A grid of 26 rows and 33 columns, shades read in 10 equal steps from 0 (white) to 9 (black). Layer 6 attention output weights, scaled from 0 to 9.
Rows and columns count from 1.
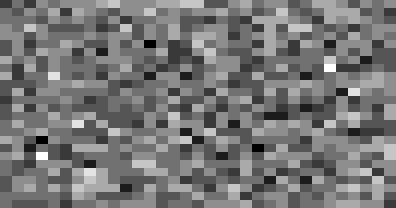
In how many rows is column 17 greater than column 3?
10
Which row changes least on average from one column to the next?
11
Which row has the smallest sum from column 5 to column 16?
1
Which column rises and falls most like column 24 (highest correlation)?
28
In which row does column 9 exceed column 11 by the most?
4
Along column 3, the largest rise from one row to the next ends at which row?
5
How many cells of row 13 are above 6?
5
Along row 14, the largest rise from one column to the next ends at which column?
3
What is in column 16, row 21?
4
